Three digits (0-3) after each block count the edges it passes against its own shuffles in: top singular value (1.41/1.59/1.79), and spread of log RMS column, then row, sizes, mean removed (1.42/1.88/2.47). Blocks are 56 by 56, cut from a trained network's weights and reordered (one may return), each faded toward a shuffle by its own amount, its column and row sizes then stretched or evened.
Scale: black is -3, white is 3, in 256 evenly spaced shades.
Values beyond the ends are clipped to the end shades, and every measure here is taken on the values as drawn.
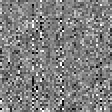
2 3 1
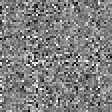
2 2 2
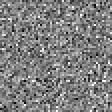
0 0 0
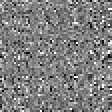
2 3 2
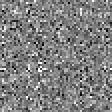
1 2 1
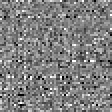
0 1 3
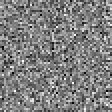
0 1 0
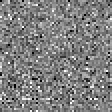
0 1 1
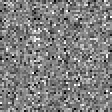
0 2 1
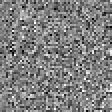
1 2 0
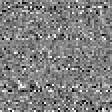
1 0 3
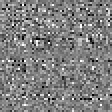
1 2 3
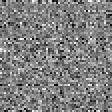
1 0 3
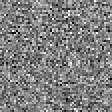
1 0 1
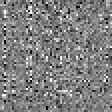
1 3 2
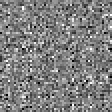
1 2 2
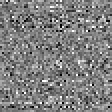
2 1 3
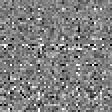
2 2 3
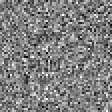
3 1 0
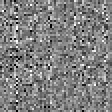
2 3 1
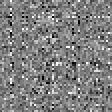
2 3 2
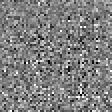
0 2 2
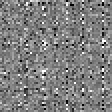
3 3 2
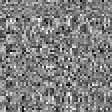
3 1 2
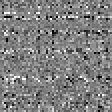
2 2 3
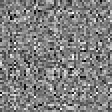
3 2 1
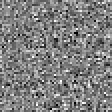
1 1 1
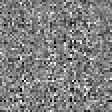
1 2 2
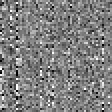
3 3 0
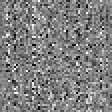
1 3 1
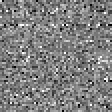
0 0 2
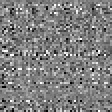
1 1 3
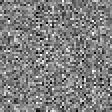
3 2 0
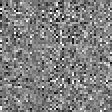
2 3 1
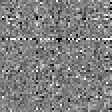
2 2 2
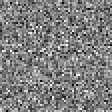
2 0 1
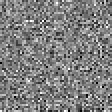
2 0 1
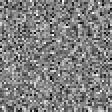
1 1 0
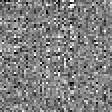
2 3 1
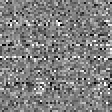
1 0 3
